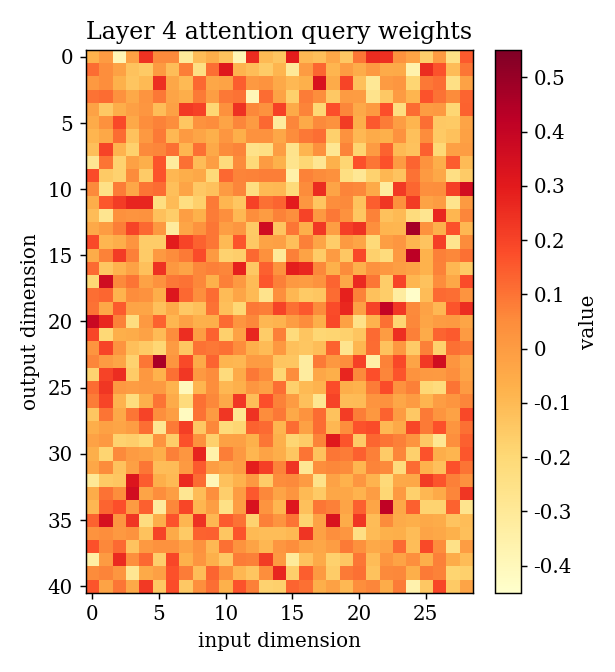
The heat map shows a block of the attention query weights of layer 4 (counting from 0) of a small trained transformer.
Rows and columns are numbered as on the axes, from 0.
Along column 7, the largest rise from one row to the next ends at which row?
28
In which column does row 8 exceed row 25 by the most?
7
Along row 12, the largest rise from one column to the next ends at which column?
26
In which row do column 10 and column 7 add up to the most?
1
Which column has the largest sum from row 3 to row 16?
24
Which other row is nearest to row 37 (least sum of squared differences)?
6
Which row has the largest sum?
19
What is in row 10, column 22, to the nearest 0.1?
-0.3
